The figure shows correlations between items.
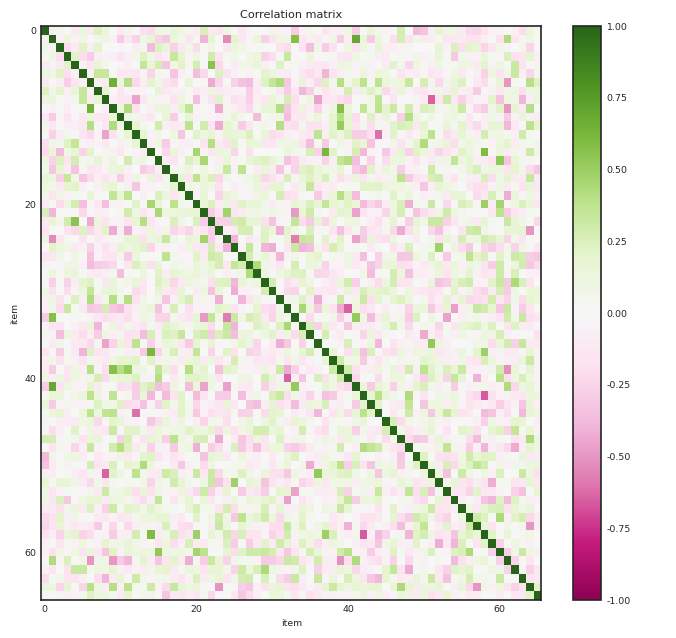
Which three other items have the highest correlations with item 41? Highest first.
1, 33, 61
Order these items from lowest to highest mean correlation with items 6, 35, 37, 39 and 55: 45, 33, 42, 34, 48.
33, 42, 45, 48, 34
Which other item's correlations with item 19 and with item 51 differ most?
36
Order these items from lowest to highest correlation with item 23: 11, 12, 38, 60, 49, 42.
11, 42, 38, 12, 60, 49
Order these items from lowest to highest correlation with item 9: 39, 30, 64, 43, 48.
43, 30, 48, 64, 39
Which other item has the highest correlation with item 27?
28
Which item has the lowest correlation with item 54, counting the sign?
32
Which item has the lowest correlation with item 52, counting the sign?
59
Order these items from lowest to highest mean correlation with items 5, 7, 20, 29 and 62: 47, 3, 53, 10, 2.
53, 3, 10, 47, 2
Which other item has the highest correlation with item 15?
60
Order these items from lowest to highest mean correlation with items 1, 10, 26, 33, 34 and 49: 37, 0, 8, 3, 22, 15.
0, 15, 8, 3, 37, 22
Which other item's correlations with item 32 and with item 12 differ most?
40
